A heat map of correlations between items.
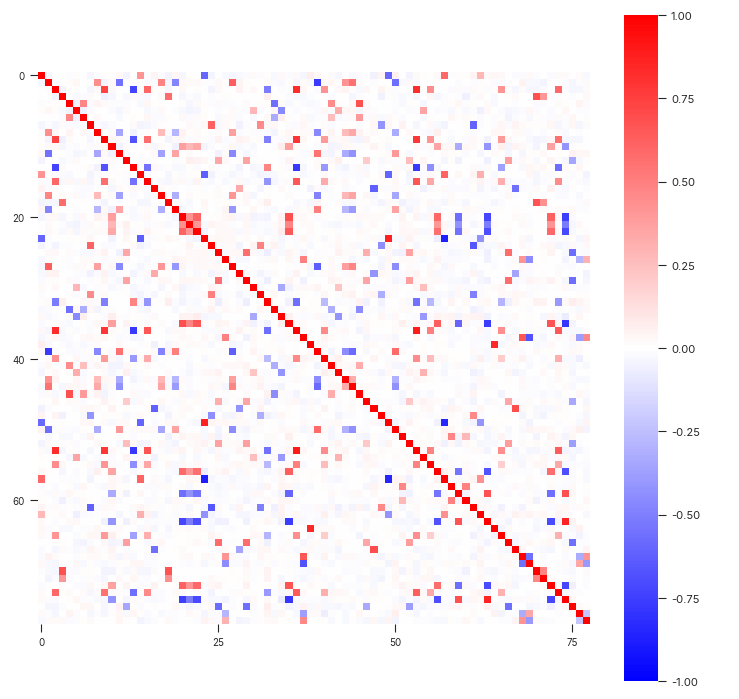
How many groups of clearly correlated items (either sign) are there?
13
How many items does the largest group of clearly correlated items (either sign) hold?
11
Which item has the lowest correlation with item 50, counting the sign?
1
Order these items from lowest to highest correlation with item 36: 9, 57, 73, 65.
57, 65, 73, 9
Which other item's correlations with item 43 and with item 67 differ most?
47
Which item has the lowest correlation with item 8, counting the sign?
39
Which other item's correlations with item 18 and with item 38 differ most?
64
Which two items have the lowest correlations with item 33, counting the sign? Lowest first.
4, 45
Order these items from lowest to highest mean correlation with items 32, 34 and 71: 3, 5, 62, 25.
5, 25, 62, 3
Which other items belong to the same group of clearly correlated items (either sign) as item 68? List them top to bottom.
26, 37, 69, 76, 77
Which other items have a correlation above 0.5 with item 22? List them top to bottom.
20, 35, 56, 72
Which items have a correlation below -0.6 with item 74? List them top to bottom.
20, 22, 35, 56, 72
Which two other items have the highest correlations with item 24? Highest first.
7, 31
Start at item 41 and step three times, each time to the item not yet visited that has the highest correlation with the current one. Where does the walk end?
6
